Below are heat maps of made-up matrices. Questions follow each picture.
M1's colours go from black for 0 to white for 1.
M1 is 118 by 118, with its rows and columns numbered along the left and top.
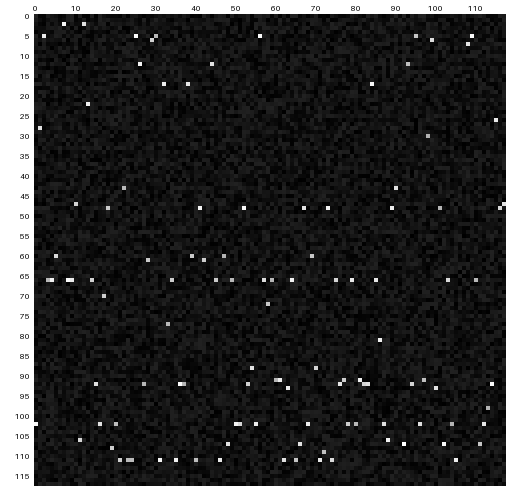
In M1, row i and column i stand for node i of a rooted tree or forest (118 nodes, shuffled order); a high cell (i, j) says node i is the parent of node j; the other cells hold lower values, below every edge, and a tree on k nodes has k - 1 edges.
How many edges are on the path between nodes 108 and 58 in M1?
6
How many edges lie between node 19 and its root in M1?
6
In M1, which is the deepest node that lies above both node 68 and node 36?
107
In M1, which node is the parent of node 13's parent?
43
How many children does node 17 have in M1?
3
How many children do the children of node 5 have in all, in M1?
4
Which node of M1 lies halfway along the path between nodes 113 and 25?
30
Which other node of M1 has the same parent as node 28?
42
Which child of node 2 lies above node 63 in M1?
12
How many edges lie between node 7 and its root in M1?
4
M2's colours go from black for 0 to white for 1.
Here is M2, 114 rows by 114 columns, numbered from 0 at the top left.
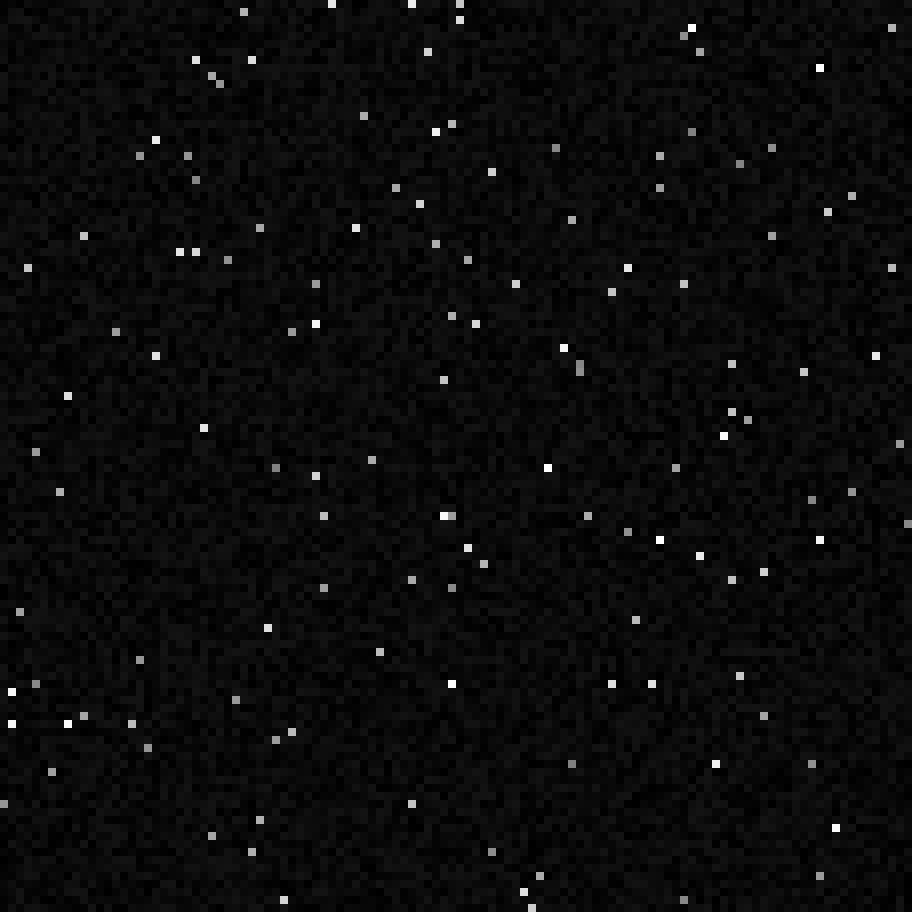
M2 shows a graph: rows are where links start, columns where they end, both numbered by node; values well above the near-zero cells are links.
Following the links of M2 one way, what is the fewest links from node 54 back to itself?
3
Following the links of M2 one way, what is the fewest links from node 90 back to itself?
3
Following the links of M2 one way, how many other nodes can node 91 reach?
12
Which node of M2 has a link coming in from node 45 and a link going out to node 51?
node 72
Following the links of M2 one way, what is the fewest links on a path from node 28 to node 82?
3
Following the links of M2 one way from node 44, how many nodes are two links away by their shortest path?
5
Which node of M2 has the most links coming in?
node 56
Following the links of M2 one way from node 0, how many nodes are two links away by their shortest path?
4
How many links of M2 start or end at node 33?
4
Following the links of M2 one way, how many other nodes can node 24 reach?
5
